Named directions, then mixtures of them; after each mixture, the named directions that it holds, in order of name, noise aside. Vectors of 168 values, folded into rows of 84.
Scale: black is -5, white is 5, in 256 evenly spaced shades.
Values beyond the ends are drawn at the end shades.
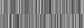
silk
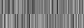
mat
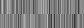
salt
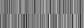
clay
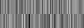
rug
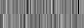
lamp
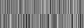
clay, rug.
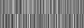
clay, mat, silk.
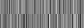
clay.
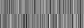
clay.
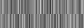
rug, silk.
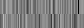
lamp, salt.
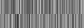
mat, silk.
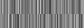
silk.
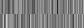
mat.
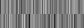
rug, salt.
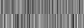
mat, silk.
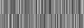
silk.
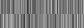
clay, lamp, mat.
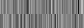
lamp, silk.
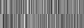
lamp, mat, salt.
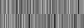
lamp, rug, salt.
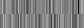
lamp, salt, silk.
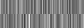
rug.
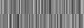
silk.
